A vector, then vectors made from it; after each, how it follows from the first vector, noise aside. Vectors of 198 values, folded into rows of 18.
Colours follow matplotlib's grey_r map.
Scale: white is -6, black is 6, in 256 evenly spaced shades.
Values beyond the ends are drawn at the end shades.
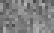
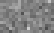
reversed, partly zeroed.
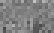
negated, partly zeroed.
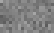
wrapped around, negated, shrunk.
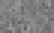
reversed, shrunk.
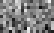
reversed, scaled up.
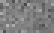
negated, partly zeroed.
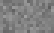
wrapped around, negated, shrunk.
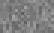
wrapped around, shrunk.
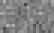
negated, partly zeroed.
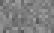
wrapped around, negated, shrunk.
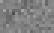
wrapped around, negated, shrunk.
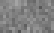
reversed, shrunk.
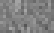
reversed, shrunk.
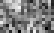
reversed, scaled up.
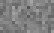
wrapped around, shrunk.
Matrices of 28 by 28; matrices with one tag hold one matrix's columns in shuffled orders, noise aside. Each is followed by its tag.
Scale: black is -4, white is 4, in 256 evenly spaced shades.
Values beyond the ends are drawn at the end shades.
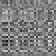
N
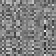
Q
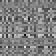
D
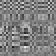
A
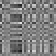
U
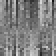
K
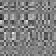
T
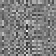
Q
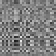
N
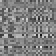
D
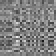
N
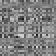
D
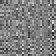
Q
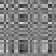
U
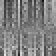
K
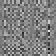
Q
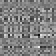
D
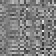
Q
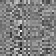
Q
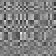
T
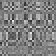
T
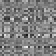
D
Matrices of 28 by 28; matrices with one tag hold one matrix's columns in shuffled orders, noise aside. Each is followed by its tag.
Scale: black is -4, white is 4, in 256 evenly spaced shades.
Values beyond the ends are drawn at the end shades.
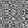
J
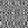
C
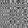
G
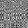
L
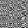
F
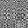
L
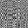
L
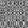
C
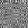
G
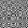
F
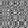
C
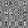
C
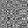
J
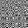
F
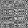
J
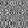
C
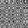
G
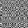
F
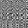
L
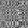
C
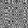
G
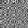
G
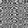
G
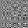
F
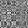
C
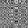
G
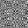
J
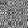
C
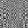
L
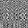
L
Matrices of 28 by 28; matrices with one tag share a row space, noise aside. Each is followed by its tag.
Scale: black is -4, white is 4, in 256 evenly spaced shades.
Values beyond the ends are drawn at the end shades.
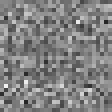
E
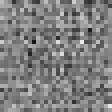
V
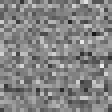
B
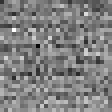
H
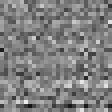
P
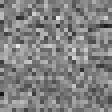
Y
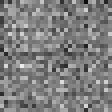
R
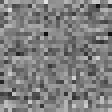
Y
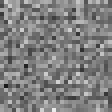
E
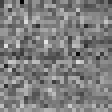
E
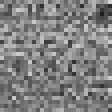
Y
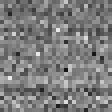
R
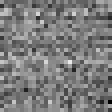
Y
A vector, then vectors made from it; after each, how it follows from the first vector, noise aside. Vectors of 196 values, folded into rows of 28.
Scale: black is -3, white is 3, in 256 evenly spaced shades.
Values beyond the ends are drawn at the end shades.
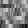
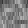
reversed, shrunk.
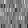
partly zeroed.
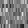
partly zeroed.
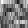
reversed, negated.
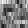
reversed, negated.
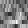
wrapped around, negated.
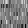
partly zeroed.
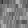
reversed, shrunk.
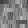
reversed, shrunk.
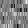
wrapped around, partly zeroed.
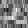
wrapped around, negated.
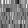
reversed, negated, partly zeroed.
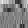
reversed, negated, partly zeroed.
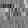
partly zeroed.
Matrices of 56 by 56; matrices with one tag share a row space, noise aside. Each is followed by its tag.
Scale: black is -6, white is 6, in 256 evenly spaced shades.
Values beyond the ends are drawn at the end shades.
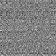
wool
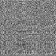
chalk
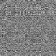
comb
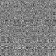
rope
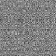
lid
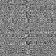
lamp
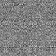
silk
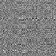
chalk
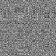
lid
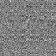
lamp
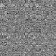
comb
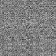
lamp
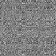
chalk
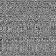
wool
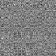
rope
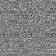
silk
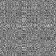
chalk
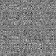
silk
